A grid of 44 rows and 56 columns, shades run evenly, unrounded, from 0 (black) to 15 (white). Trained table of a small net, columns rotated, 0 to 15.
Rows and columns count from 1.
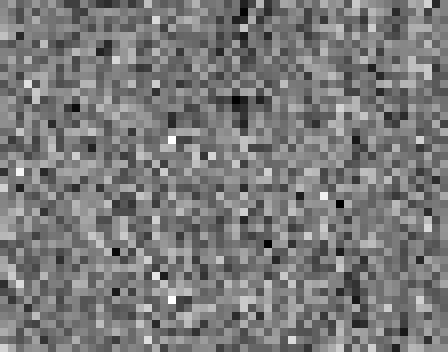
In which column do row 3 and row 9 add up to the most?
20
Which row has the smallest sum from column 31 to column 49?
3
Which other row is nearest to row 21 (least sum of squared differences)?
17
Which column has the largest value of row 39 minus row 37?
45
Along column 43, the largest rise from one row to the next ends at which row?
33
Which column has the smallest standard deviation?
56
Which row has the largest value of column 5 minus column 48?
12
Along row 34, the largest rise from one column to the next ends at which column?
43
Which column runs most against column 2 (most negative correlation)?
22
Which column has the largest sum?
52
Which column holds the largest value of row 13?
5
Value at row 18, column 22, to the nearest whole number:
15
